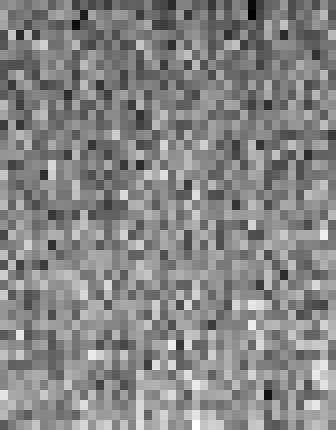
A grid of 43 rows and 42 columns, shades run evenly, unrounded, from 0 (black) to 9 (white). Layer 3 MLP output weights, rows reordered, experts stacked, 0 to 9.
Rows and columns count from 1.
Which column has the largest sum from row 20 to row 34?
25
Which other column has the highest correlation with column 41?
40
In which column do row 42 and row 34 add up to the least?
4
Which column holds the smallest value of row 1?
32
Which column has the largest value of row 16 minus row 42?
10
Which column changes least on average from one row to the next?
9
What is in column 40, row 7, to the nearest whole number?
5
